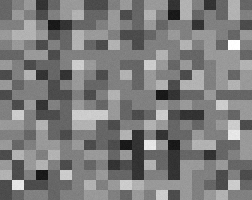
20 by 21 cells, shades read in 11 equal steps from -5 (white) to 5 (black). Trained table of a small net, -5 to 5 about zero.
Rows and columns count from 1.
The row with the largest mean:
10
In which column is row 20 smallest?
14
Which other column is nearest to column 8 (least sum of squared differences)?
9
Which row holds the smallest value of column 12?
19
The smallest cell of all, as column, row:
20, 5
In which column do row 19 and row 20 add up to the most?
1
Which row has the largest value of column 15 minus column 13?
15
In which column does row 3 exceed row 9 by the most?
17
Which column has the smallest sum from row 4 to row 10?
7
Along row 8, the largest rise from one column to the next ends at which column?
4
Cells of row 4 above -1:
10
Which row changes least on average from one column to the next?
6
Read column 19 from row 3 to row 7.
0 0 1 -1 -1
